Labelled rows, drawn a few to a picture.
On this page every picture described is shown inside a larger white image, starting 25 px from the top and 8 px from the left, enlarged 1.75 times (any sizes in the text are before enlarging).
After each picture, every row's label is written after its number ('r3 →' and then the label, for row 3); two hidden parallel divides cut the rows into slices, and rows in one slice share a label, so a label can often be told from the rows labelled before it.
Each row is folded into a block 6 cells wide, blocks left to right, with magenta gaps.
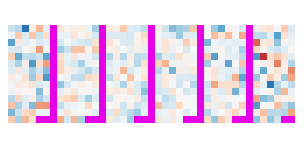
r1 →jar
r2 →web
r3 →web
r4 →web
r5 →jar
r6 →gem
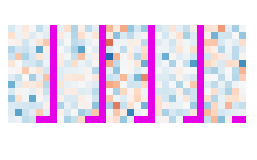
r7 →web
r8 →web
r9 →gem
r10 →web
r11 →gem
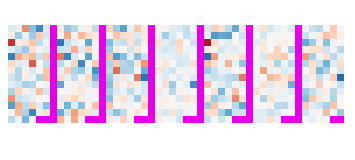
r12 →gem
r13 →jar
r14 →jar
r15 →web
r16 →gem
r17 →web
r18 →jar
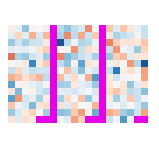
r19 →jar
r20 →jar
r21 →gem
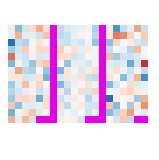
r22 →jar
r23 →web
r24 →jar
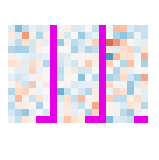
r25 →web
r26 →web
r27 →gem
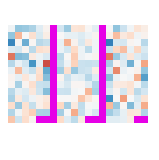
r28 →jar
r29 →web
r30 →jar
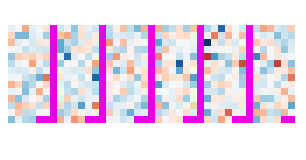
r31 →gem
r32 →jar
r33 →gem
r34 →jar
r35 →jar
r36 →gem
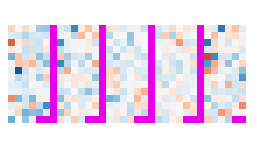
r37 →gem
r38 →jar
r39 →web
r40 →web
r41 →jar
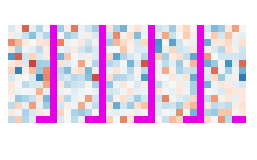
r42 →gem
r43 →gem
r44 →jar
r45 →jar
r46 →jar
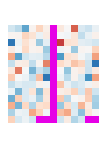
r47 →jar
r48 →gem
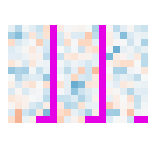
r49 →web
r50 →web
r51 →web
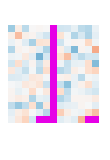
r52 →web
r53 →web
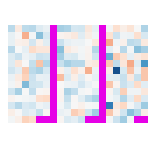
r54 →web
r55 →web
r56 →gem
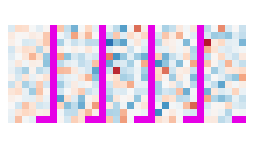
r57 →web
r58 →jar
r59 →jar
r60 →jar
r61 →gem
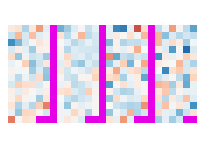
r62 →jar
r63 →web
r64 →jar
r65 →gem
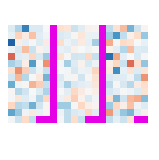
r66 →jar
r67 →web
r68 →gem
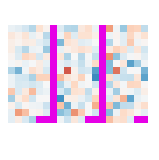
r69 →web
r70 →jar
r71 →jar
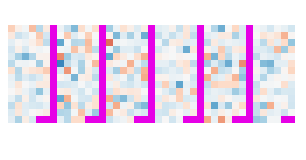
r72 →web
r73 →jar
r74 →gem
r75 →web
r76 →jar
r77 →web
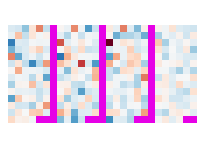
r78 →jar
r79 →gem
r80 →gem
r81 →web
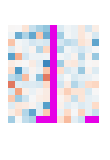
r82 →gem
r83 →web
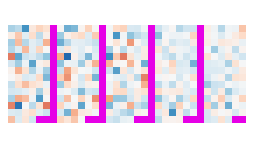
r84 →jar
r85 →jar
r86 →gem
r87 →web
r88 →web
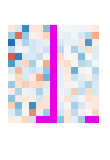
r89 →jar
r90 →web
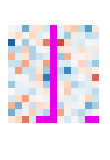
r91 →jar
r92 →gem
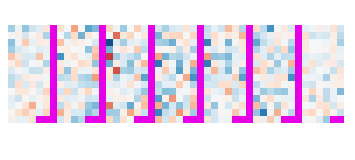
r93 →web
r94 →gem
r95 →jar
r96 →jar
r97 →jar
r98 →jar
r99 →web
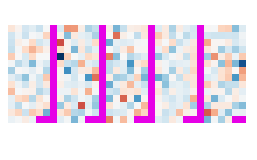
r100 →web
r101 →gem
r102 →jar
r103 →web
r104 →gem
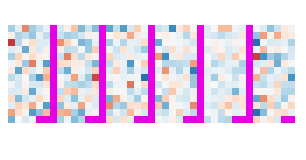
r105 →gem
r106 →gem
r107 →jar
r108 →jar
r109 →web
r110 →jar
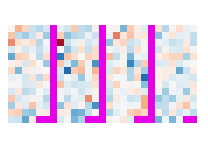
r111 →gem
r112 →gem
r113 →jar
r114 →web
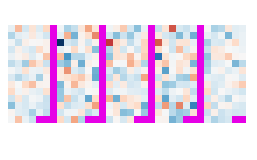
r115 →web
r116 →jar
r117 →gem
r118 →gem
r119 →web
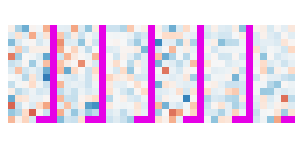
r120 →jar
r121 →gem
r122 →web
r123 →jar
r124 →web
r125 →web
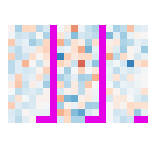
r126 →web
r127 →gem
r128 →web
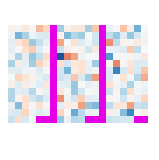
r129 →web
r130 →gem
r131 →gem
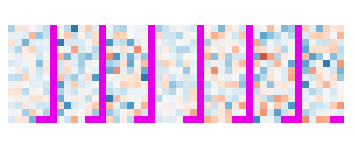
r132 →web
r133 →jar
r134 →jar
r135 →web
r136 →jar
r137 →gem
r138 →jar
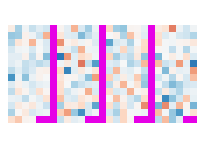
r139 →web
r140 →gem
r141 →jar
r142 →gem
